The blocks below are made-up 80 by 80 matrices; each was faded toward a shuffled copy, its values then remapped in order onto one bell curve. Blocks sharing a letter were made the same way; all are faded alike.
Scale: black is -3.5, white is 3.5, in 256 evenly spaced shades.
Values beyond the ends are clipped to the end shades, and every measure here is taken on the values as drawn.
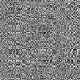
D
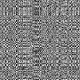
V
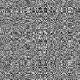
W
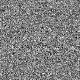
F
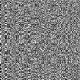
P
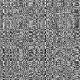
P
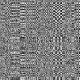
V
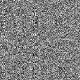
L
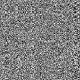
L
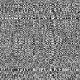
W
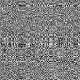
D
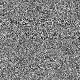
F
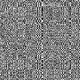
P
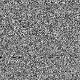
F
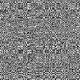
D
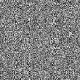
L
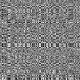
V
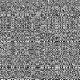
D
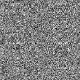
L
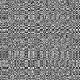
V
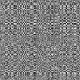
V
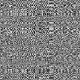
W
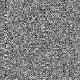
L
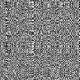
P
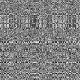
D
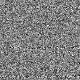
F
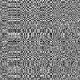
V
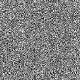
L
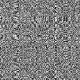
P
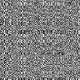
P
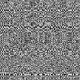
D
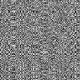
P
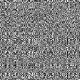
W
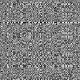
W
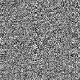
L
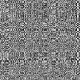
P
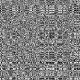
D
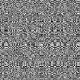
D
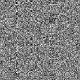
L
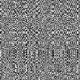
P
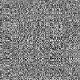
W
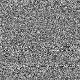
F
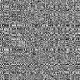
D
